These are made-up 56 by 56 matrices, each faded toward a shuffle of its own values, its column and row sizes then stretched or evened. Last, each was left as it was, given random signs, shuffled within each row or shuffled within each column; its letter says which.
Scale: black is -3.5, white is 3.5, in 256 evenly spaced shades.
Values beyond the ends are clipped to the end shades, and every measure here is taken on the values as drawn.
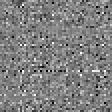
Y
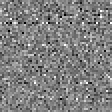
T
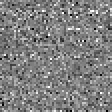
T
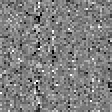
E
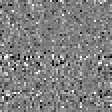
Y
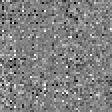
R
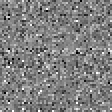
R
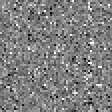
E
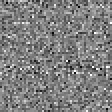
T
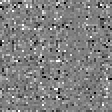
R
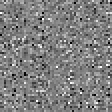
Y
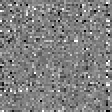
R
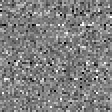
T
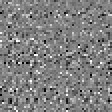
Y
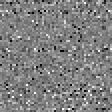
T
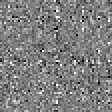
R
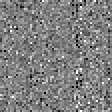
E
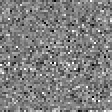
T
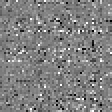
R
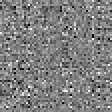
Y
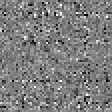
R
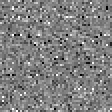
T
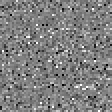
T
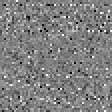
T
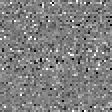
T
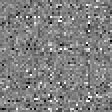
R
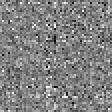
R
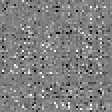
Y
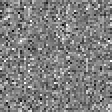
E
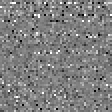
T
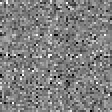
R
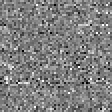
T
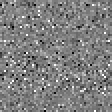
T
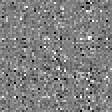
Y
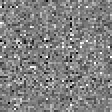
R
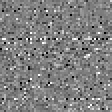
T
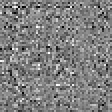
Y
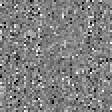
E
